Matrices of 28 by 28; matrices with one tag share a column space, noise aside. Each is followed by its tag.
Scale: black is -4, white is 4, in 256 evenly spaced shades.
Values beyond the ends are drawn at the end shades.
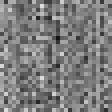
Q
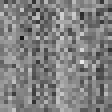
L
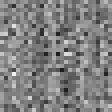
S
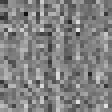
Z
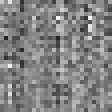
L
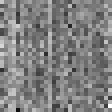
S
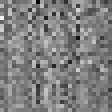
L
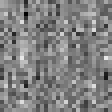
Z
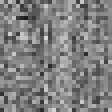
Q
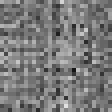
S
